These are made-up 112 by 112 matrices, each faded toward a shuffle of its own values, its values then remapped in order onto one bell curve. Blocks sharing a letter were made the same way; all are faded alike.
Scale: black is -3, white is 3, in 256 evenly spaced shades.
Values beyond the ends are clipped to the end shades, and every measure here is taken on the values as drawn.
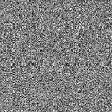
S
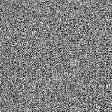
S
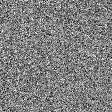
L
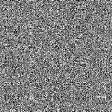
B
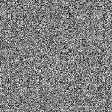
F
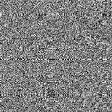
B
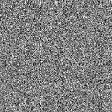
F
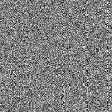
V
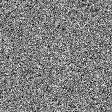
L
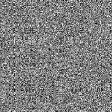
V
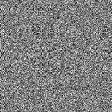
S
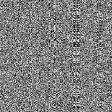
V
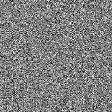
F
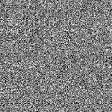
B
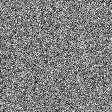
L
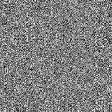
F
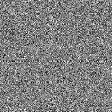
B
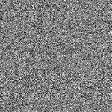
B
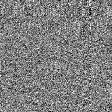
F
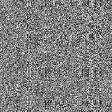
V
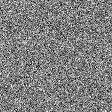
L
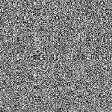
B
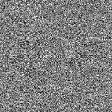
B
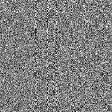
V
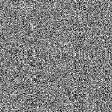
F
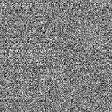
S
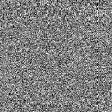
F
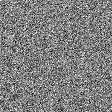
L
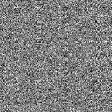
V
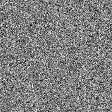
L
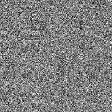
F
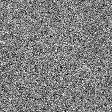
L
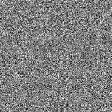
B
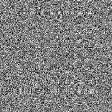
B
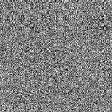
S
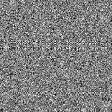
B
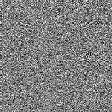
S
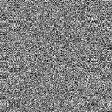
S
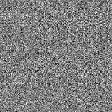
S
